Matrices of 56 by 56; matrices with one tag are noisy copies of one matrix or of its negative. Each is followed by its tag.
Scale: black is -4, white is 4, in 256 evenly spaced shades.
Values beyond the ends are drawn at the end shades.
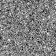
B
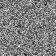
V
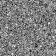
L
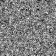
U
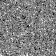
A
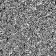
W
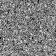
B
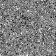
A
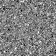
W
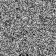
A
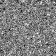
W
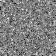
U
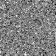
V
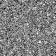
W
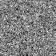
A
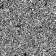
V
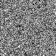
V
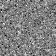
V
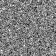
W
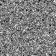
U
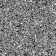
V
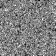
V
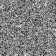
V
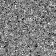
L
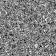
L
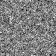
U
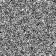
U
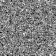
U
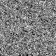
A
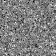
L
